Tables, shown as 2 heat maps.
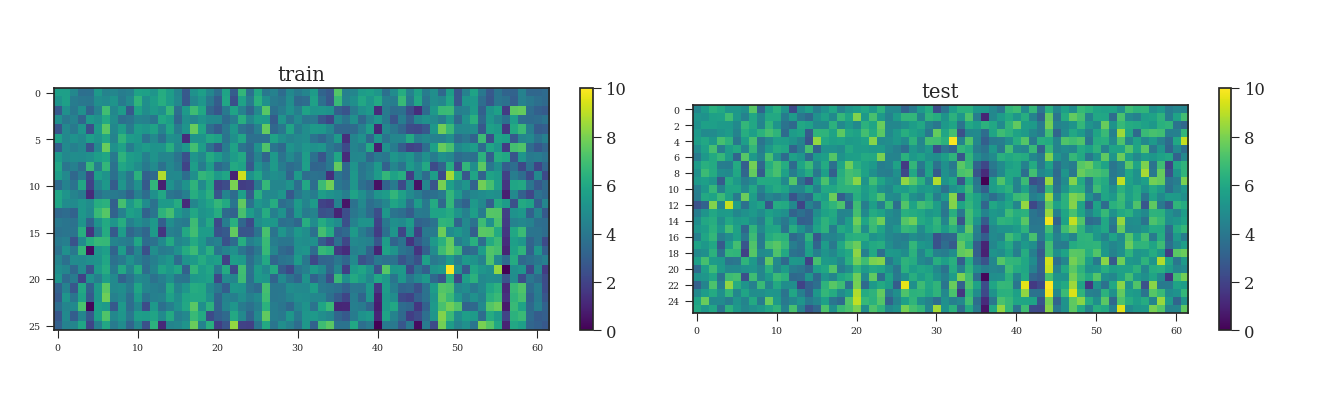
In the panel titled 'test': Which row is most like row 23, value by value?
14
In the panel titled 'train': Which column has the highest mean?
49
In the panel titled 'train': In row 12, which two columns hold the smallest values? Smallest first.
36, 16
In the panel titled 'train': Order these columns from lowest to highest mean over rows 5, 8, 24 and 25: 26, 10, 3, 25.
25, 3, 10, 26
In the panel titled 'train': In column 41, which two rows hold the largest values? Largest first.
19, 9
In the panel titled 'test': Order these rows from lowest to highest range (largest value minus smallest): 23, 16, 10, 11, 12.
10, 16, 11, 12, 23
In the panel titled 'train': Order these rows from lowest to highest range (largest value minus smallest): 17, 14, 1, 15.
1, 14, 15, 17
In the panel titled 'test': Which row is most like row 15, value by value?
1
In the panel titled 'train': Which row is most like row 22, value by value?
21
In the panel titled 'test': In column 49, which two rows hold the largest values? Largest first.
7, 8
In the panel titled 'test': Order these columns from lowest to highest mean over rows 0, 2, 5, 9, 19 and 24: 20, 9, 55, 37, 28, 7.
37, 28, 55, 7, 9, 20
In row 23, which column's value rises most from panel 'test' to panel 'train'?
33
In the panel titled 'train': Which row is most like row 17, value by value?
23
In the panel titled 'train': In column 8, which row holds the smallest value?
20
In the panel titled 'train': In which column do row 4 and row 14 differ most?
53
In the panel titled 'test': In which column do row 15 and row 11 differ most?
6
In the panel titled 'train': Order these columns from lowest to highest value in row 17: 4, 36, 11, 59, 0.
4, 36, 11, 59, 0
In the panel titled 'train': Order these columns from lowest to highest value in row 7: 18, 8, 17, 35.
18, 17, 35, 8
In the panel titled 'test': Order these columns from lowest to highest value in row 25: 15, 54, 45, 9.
15, 45, 54, 9
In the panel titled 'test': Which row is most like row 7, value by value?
8
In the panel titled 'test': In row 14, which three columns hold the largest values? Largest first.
44, 47, 53
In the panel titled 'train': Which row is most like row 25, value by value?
10
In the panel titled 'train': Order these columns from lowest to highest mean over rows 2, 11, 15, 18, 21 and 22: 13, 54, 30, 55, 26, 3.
13, 30, 3, 55, 54, 26
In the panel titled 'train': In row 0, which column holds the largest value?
35
